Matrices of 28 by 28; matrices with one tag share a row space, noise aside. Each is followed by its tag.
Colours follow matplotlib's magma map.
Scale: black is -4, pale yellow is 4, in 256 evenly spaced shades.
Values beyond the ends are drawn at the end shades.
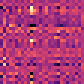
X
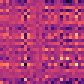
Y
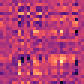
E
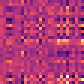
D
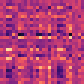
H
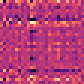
X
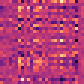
E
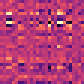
H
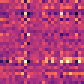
Y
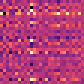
X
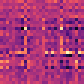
Y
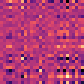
D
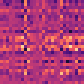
Y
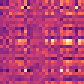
Y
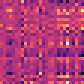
D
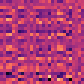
H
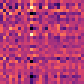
X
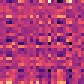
H
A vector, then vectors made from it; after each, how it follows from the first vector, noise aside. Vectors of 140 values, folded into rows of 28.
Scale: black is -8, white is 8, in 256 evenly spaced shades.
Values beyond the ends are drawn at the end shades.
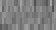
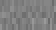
wrapped around, negated, shrunk.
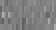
wrapped around, negated, partly zeroed.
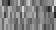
wrapped around, scaled up.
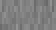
shrunk.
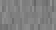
shrunk.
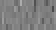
partly zeroed.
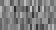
wrapped around, scaled up.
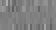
wrapped around, negated, partly zeroed.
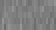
reversed, negated, shrunk.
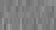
reversed, negated, shrunk.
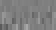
partly zeroed.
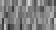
reversed, scaled up.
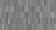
wrapped around, negated, shrunk.
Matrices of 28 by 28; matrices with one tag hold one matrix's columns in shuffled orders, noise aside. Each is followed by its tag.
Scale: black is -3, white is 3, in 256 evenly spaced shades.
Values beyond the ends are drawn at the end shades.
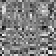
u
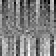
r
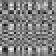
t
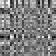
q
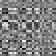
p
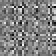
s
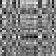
q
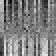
r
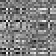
p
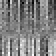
r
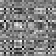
p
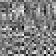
u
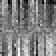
r
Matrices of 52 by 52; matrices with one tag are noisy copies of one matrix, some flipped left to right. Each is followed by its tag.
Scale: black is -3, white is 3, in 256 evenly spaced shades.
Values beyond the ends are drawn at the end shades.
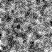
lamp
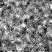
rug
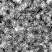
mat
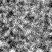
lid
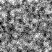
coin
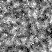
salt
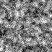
salt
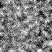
lid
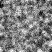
lid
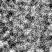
lid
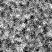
rug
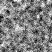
mat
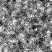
lamp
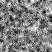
mat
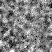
lid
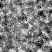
lid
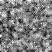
coin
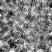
lid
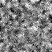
mat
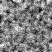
mat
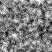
coin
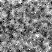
coin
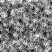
coin
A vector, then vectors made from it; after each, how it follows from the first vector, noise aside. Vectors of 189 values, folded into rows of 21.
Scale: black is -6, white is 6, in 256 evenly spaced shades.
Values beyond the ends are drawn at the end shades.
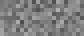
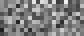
negated, scaled up.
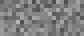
copied.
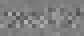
wrapped around, negated, partly zeroed.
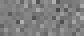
negated, partly zeroed.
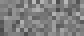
negated.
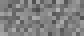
copied.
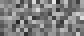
negated, scaled up.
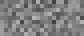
copied.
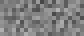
copied.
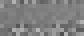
wrapped around, negated, partly zeroed.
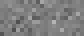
negated, partly zeroed.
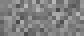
negated.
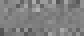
negated, partly zeroed.
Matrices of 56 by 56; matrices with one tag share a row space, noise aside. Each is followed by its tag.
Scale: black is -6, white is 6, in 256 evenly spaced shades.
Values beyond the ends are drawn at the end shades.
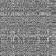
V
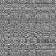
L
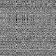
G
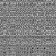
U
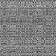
U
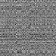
G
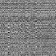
L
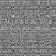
V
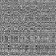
L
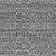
G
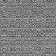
U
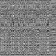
V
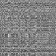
L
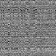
L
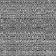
U
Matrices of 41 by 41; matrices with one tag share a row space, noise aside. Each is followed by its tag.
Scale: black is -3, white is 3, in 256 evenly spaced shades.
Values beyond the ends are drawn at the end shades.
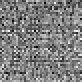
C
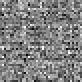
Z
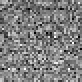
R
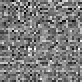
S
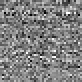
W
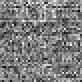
W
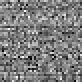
S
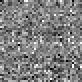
R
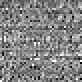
C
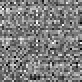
C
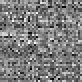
S
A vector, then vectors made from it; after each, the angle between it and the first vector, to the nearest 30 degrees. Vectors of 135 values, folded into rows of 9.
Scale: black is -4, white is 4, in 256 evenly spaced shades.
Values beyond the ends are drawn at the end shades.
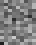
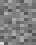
150 degrees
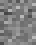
60 degrees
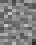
120 degrees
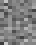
30 degrees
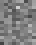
30 degrees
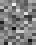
90 degrees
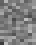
30 degrees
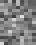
120 degrees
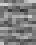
120 degrees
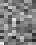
150 degrees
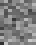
30 degrees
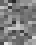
60 degrees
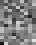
30 degrees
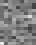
150 degrees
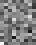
150 degrees
